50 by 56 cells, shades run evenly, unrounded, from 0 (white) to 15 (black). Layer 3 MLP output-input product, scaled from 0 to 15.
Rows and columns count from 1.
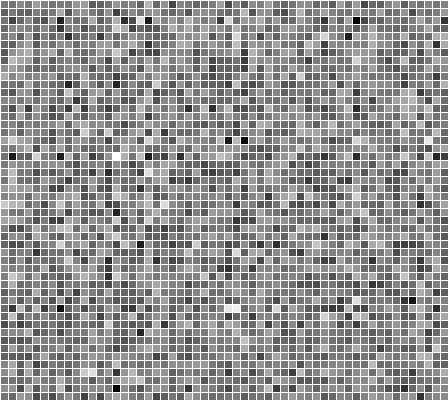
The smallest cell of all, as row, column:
20, 15
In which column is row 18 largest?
31
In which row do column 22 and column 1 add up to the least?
26
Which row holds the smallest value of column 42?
16
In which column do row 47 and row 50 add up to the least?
12
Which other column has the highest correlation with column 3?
52
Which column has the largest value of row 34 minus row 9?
32
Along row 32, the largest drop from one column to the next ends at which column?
30
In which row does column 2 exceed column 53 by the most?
39
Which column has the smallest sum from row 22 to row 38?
19
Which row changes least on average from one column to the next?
43
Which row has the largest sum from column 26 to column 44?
22
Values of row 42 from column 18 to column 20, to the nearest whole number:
13 5 6
